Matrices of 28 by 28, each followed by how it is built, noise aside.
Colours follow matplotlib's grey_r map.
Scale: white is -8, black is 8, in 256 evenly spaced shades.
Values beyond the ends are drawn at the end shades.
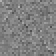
diagonal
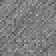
Hankel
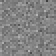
repeating rows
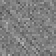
Toeplitz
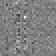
uneven columns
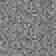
repeating rows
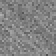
Toeplitz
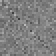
diagonal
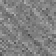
Toeplitz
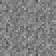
repeating rows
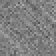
Toeplitz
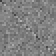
diagonal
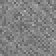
Toeplitz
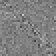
banded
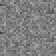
repeating rows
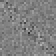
banded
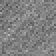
Hankel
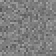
repeating rows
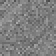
Hankel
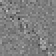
banded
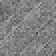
Hankel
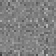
low rank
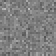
low rank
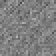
Hankel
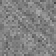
Toeplitz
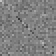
diagonal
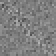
banded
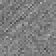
Hankel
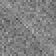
Toeplitz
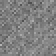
Hankel
